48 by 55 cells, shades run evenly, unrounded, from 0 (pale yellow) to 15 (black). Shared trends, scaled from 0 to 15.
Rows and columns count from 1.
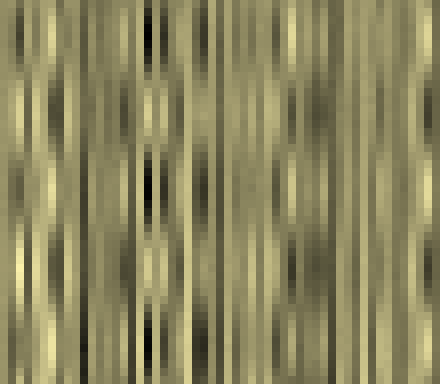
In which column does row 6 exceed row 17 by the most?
19
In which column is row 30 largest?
11
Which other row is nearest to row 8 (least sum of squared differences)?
2
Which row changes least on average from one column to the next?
10
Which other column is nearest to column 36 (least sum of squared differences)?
15
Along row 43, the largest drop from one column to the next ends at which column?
20
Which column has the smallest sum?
24
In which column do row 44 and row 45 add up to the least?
7
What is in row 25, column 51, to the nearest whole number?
8
